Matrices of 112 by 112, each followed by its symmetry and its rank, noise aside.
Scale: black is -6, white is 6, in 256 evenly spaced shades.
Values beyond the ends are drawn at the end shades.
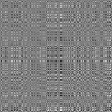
no symmetry, rank two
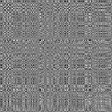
symmetric, rank three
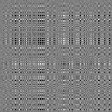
symmetric, rank one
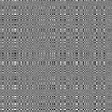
no symmetry, rank one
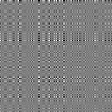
no symmetry, rank one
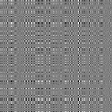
no symmetry, rank one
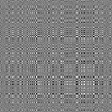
symmetric, rank one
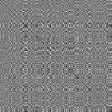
symmetric, rank three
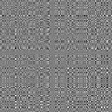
no symmetry, rank three
